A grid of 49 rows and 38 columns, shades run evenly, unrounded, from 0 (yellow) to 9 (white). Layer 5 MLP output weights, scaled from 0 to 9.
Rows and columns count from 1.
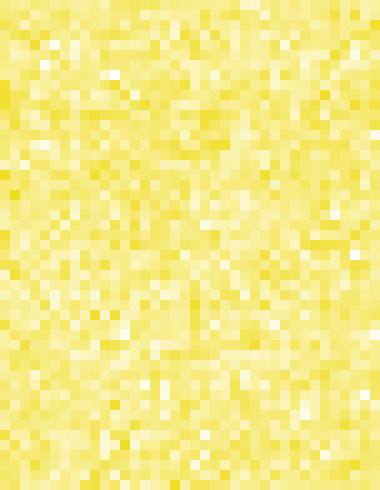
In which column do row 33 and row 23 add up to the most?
22
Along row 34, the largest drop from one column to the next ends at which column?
14
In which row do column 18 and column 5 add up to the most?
29
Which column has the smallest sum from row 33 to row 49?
35
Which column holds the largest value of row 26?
36
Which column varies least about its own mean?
9
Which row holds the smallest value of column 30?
45
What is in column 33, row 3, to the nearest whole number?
5
